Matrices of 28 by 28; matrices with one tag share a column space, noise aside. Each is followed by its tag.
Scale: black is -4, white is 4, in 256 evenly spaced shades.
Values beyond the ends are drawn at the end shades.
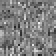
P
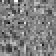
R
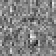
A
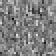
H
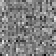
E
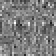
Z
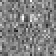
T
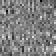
R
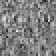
T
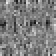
Z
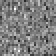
E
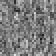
H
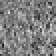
P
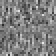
H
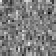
R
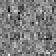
H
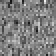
Z
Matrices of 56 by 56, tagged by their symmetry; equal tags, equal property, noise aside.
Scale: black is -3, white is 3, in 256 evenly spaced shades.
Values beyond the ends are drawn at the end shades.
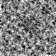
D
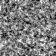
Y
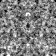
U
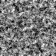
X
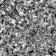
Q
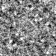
D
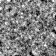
Q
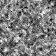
D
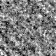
D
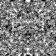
U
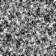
X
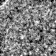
Q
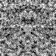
U
